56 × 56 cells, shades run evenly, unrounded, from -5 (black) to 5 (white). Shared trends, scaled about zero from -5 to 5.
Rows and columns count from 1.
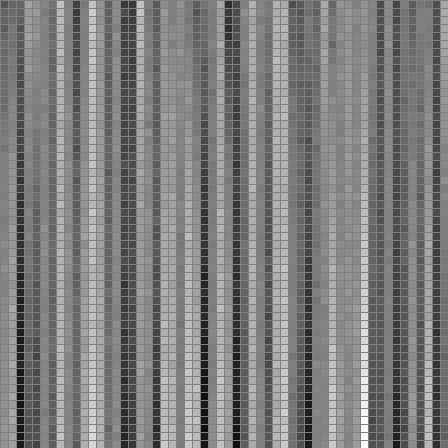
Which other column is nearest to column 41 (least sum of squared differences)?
44
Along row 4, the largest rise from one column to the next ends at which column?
18
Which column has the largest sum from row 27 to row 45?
46
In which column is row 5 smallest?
29
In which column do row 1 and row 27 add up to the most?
12
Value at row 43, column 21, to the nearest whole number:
2
